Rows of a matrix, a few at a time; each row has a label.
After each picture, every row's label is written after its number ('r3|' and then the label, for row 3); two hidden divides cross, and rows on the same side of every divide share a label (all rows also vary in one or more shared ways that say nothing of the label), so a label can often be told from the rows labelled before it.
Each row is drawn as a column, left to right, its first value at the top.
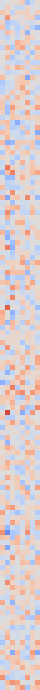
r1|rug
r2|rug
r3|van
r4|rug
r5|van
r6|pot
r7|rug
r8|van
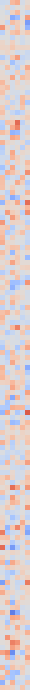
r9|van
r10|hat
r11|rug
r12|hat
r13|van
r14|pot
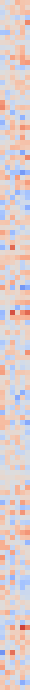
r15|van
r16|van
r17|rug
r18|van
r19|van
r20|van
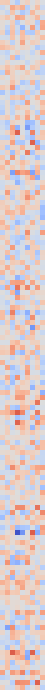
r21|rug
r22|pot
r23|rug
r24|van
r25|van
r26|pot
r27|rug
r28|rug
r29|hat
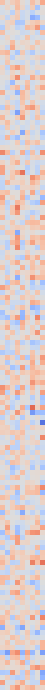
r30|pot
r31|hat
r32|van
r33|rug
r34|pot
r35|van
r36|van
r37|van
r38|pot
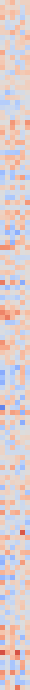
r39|rug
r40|rug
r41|rug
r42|hat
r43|pot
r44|pot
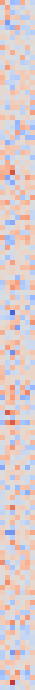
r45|pot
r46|pot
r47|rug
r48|rug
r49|pot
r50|pot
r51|pot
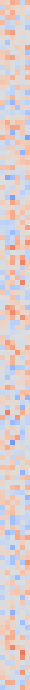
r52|pot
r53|rug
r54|rug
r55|pot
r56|van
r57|rug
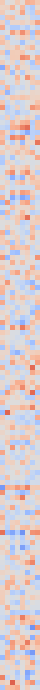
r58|rug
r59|pot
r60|van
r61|van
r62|hat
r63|pot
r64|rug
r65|van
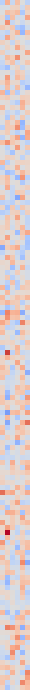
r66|van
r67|rug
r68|van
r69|rug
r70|rug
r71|van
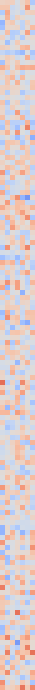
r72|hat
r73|rug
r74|rug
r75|pot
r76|van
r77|van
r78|van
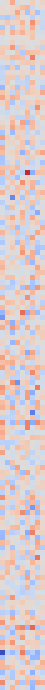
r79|rug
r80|rug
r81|hat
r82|rug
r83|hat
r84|hat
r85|pot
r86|van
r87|pot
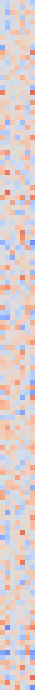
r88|pot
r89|pot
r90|pot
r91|van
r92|rug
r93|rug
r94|pot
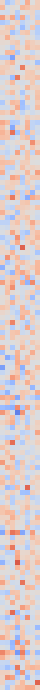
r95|hat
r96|hat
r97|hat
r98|rug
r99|rug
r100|hat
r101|rug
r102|rug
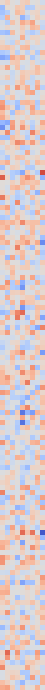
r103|van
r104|van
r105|van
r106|pot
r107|hat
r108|hat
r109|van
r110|pot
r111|hat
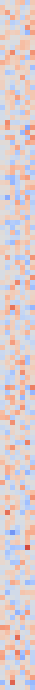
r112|hat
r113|hat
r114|rug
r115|rug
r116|rug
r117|hat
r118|van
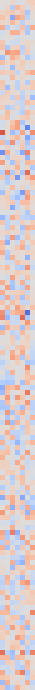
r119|van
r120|pot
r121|pot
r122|van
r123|rug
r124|pot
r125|hat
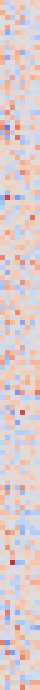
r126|van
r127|pot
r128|rug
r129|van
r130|van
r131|hat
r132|rug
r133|rug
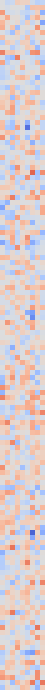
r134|van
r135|van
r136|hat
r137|rug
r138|van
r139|rug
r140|pot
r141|hat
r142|pot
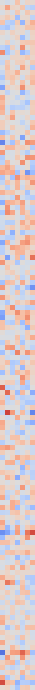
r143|van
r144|pot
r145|pot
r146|pot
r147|hat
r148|rug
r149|hat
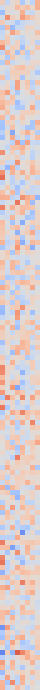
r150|van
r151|hat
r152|rug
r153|pot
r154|pot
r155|pot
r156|van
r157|hat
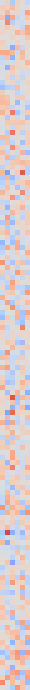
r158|van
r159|rug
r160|pot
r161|van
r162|hat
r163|hat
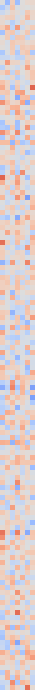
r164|pot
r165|hat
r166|van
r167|hat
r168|hat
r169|van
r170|pot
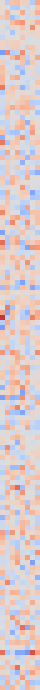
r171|rug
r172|pot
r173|van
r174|rug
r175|van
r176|van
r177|van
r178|rug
